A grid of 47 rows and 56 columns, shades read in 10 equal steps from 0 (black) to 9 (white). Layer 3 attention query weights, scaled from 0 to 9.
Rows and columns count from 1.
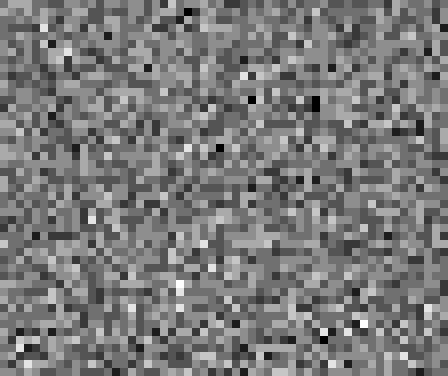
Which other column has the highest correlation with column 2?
17
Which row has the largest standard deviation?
42
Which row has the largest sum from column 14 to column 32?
36
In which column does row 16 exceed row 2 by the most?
24
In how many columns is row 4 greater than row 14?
25
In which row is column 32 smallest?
13
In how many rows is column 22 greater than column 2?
21
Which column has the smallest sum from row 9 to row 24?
40
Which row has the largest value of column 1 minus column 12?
31
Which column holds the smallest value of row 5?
14
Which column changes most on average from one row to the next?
7
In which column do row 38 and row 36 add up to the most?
23
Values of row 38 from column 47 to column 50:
3 3 4 4
